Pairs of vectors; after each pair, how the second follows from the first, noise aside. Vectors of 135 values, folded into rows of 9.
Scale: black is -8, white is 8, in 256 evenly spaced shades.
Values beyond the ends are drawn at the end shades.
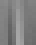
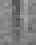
reversed, negated.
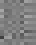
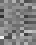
negated, scaled up.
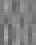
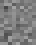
sign-scrambled.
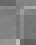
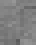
negated, shrunk.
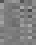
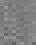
reversed, shrunk.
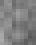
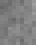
reversed, shrunk.
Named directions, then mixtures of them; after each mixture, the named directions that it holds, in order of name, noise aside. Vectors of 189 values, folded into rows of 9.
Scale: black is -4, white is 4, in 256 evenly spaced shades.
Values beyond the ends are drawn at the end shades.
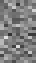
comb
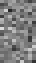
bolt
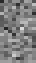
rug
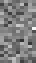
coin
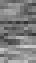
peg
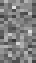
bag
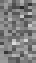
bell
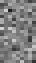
bolt.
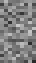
bag, coin.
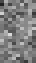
bag, coin, rug.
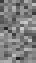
rug.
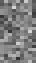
bag, rug.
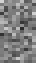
rug.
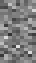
comb.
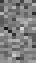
rug.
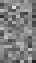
bag, bolt.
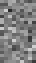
bolt.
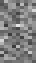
coin, comb.
